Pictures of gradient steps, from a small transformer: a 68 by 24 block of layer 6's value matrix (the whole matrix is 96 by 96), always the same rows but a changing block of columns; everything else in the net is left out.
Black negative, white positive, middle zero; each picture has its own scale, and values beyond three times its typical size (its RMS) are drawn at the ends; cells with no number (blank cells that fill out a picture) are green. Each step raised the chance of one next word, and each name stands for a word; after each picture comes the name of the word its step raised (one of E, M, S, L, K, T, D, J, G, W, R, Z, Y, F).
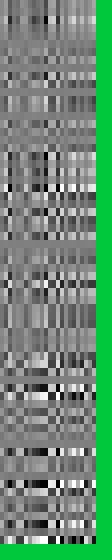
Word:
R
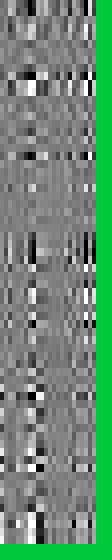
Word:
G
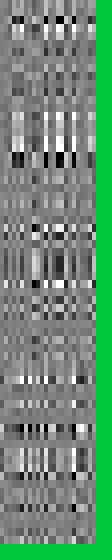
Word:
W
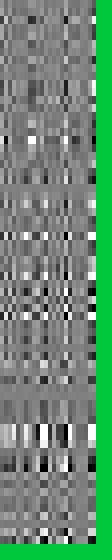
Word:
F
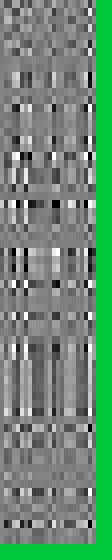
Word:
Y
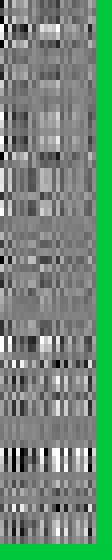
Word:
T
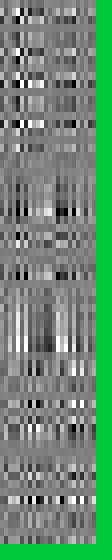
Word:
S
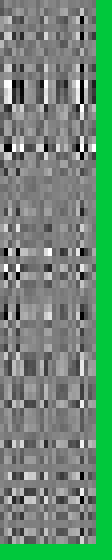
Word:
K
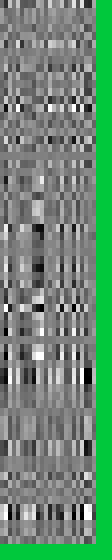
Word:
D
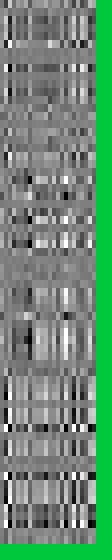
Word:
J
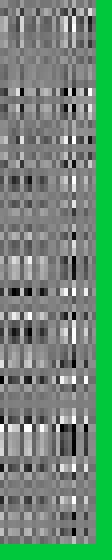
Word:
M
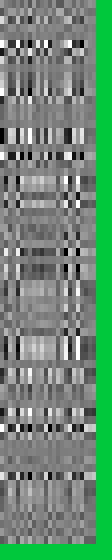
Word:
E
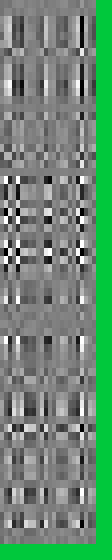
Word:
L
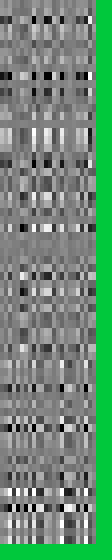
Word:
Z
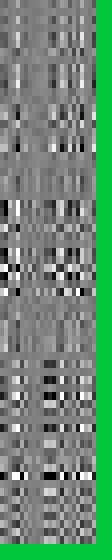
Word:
K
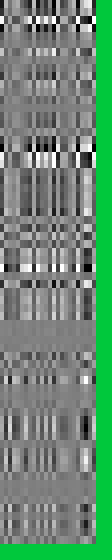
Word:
W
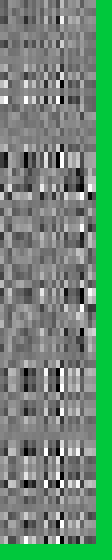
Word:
R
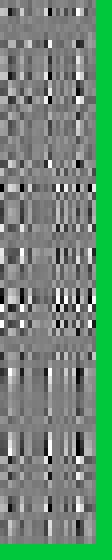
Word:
G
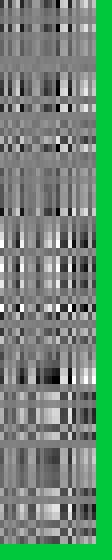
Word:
D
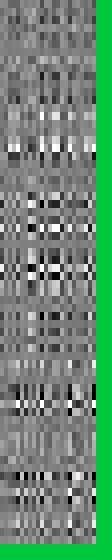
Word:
K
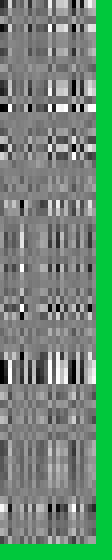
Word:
D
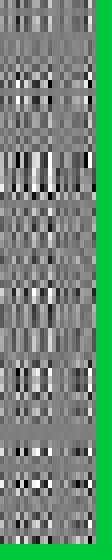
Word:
R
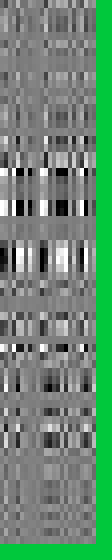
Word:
Y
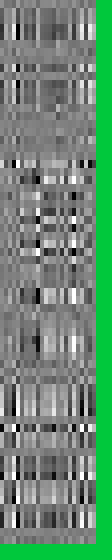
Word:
L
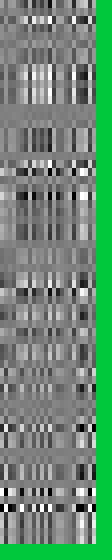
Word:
Z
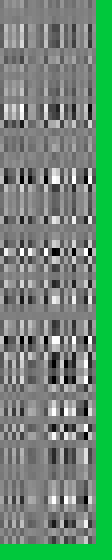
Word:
L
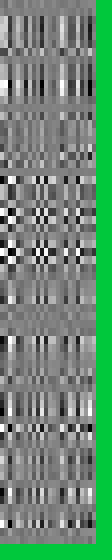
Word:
L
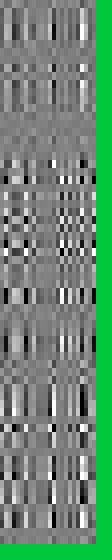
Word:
L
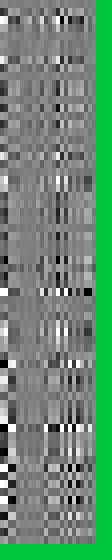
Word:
M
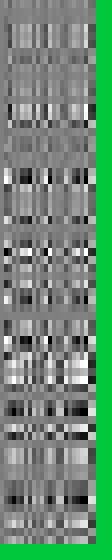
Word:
L
